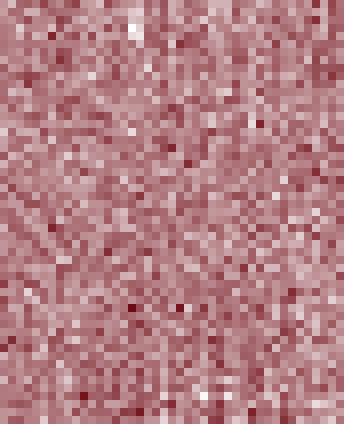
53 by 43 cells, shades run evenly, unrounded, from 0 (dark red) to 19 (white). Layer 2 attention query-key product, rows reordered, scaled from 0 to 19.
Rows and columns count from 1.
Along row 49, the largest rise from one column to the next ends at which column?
34
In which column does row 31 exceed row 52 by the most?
32
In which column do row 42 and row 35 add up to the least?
8
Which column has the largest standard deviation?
40
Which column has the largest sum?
29
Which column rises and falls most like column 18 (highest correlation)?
17
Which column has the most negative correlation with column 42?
28
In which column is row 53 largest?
21
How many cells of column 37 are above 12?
7
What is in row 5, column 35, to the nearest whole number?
10
